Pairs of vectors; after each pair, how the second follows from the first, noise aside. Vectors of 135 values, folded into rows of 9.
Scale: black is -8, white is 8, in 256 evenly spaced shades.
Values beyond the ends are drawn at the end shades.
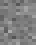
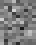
wrapped around, scaled up.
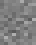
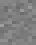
reversed, shrunk.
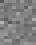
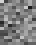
negated, scaled up.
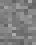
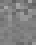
partly zeroed.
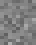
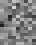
reversed, negated, scaled up.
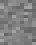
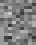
reversed, negated, scaled up.
